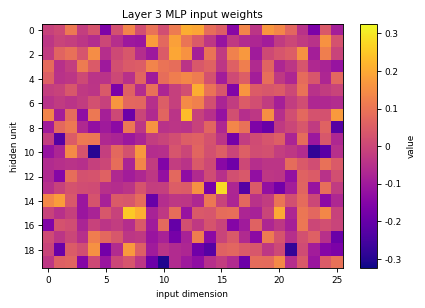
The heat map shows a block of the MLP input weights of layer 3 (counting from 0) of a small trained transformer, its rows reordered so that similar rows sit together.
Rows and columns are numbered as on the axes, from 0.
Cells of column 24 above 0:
11
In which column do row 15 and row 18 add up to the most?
7
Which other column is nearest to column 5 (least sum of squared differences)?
23
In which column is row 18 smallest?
21
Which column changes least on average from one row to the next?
22
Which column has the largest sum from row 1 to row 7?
12
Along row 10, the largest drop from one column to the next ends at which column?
4
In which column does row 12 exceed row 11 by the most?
16
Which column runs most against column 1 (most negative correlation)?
3
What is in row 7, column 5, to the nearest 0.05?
-0.1
